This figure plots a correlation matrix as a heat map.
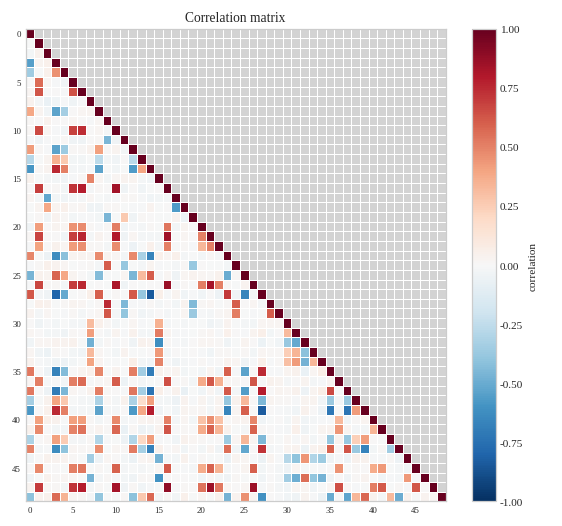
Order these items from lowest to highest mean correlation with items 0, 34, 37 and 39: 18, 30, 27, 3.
3, 18, 30, 27
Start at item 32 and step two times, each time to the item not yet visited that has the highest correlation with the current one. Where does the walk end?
44
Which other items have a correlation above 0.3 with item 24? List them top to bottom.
9, 28, 29
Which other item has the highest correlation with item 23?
27
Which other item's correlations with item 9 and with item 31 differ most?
28
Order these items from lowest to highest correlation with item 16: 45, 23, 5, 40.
23, 40, 45, 5
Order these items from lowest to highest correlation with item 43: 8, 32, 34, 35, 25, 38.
25, 38, 32, 34, 8, 35
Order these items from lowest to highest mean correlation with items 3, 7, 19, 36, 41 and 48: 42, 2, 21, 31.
2, 31, 42, 21
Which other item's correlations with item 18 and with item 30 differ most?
17
